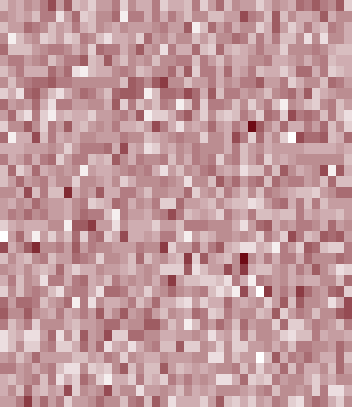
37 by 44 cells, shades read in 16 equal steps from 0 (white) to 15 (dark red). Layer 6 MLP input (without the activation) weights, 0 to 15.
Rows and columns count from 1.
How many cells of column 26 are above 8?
1
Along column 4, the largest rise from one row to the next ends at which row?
12
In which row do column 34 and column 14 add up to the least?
35
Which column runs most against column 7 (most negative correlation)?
37
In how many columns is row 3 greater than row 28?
20
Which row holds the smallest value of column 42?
16
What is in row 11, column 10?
5
